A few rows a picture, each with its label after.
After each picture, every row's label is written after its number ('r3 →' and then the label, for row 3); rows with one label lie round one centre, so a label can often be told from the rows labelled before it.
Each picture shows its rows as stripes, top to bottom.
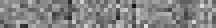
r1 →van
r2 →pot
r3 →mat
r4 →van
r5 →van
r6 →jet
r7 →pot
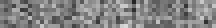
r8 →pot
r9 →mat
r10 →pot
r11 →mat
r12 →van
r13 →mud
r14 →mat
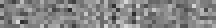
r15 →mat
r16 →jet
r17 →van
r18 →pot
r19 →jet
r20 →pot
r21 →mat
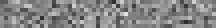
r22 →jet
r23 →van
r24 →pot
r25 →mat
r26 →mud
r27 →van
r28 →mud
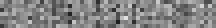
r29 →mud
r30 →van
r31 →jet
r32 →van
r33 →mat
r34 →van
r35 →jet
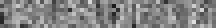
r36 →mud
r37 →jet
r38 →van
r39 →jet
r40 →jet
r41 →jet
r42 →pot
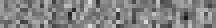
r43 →mud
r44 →mud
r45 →pot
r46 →van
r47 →van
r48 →pot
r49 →mud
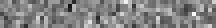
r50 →mat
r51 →van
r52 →van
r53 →jet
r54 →mud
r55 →mud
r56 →pot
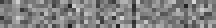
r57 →jet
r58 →van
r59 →pot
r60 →mud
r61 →jet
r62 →pot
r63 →van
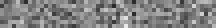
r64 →pot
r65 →jet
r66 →mud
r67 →van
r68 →mat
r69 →jet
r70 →mat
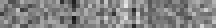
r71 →mat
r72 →mat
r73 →pot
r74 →jet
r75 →mat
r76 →mat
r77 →pot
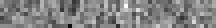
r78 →mat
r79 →mat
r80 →mat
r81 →pot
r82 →jet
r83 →jet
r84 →van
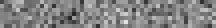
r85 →jet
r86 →mud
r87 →pot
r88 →mat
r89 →van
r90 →mat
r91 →mud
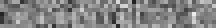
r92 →pot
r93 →mat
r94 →van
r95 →jet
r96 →jet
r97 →jet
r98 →van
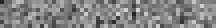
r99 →jet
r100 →pot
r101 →mat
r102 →pot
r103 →van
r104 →jet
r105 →mud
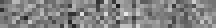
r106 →jet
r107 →van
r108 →jet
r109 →mat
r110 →pot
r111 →van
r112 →mat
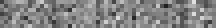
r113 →jet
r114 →mud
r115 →van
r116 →jet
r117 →pot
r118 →mud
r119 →van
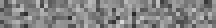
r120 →mud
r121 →mud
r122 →jet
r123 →pot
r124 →van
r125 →jet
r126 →pot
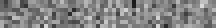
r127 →pot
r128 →pot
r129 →mat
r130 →van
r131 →mud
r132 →mat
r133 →mud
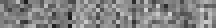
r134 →pot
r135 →mud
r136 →pot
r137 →van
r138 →van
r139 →pot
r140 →van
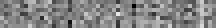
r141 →van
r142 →pot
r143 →van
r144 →pot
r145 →mud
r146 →van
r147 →van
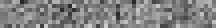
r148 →pot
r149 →van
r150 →mat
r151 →van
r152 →van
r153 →mat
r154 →mud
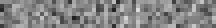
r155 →van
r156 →jet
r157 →jet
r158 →mud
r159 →mat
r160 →mat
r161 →jet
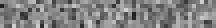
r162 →van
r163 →jet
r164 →mat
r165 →pot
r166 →pot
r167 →mud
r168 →mud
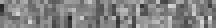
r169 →mud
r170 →jet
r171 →jet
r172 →jet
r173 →van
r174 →van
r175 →van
